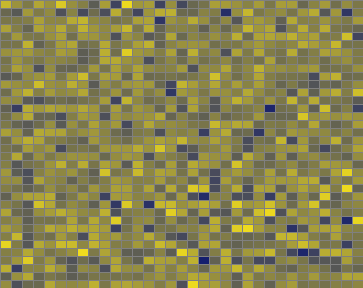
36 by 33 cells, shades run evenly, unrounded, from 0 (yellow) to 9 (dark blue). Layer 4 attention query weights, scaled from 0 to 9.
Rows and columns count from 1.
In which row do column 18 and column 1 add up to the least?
36
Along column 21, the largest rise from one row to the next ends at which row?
2
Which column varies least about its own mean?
5
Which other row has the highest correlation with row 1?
7
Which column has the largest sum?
19
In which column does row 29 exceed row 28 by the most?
11
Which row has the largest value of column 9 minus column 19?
26
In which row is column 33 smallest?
28
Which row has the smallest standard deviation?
8
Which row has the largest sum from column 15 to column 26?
25
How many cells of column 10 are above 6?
4
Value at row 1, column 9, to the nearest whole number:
6
